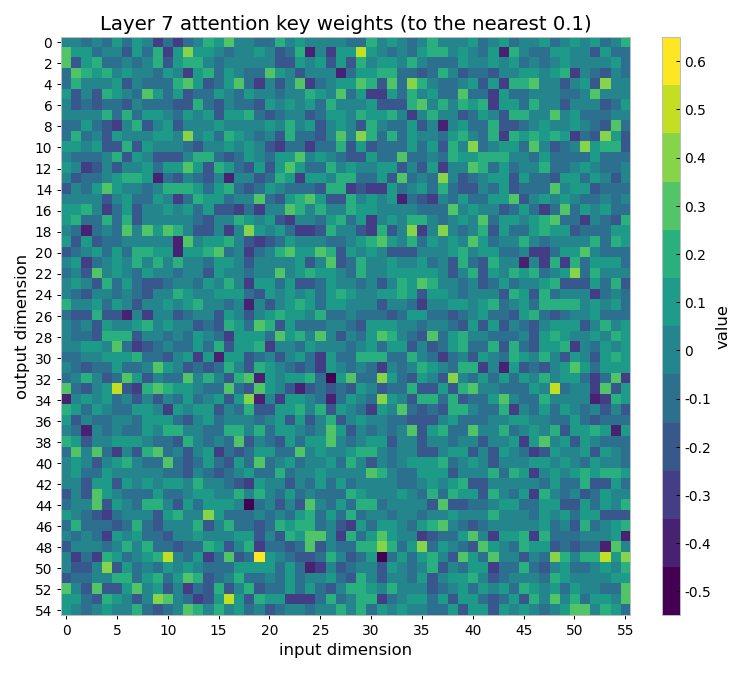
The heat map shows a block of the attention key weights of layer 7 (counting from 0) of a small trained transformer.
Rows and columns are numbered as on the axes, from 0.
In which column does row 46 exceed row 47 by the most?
55
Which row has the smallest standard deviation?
36
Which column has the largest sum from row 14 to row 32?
48
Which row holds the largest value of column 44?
15
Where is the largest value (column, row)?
19, 49
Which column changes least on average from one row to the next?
33
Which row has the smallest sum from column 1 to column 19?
6
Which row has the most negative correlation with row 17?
20
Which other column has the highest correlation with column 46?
34
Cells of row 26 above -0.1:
25
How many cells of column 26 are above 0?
22
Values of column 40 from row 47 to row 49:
0.3 -0.2 0.1
